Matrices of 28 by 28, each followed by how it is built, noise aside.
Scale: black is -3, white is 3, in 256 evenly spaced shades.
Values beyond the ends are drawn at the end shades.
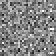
repeating rows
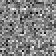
repeating columns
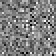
low rank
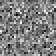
repeating columns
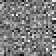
low rank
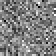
Toeplitz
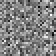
repeating rows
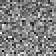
repeating columns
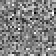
repeating columns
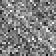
Toeplitz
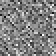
Toeplitz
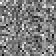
repeating rows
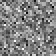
Toeplitz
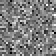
repeating rows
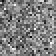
repeating rows
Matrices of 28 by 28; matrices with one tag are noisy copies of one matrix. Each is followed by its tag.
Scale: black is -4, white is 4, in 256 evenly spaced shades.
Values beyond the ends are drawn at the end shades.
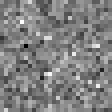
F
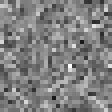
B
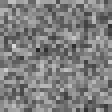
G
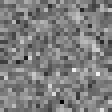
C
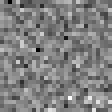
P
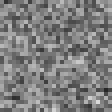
P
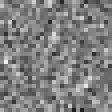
B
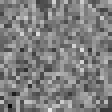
F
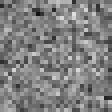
C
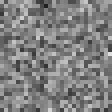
F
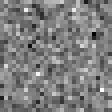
C
